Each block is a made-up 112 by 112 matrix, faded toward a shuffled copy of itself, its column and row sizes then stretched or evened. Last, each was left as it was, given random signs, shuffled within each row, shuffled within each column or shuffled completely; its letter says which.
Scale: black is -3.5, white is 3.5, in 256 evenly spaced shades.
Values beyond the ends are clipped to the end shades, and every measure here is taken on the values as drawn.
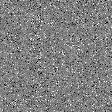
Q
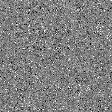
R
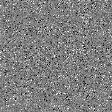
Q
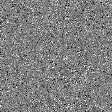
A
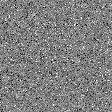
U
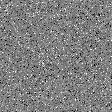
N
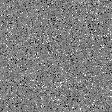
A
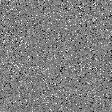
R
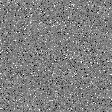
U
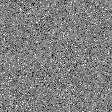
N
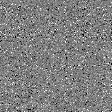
R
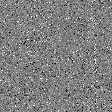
A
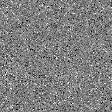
Q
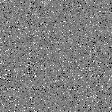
Q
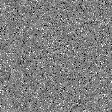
A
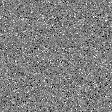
U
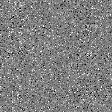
R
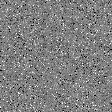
A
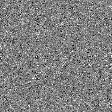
Q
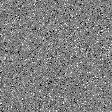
A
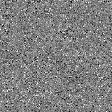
R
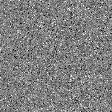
A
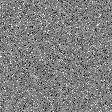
N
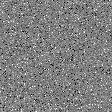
N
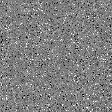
R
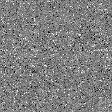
R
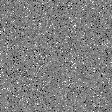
A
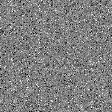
Q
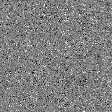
R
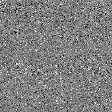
Q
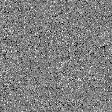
Q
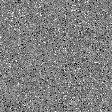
A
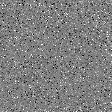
U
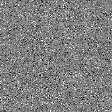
R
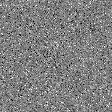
A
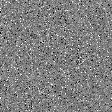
A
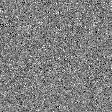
U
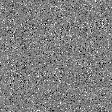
Q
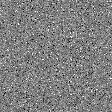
A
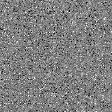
R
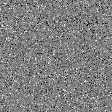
U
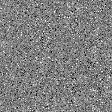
A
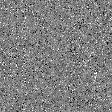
A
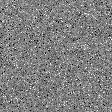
N
